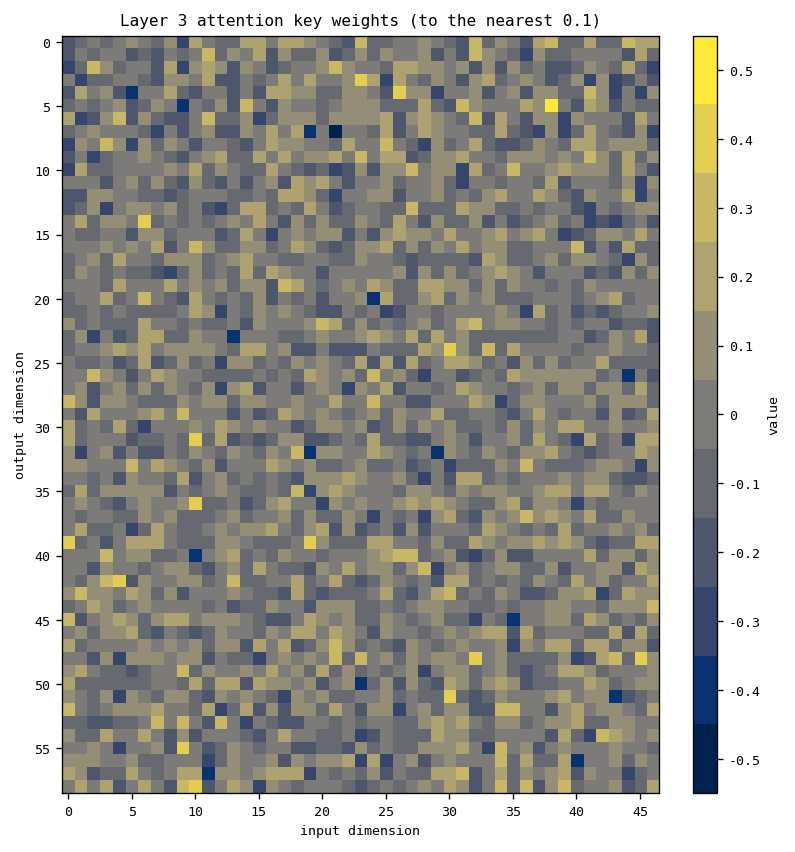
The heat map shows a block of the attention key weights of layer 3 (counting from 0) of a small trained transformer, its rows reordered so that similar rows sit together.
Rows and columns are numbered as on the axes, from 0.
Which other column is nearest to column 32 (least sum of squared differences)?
23
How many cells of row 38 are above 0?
15
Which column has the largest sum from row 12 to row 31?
10
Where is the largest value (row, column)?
5, 38
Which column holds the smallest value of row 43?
42
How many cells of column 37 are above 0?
22
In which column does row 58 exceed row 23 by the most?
13
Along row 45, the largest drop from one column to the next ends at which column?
1
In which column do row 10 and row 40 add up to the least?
31
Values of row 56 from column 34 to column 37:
0.3 -0.1 0.2 -0.1
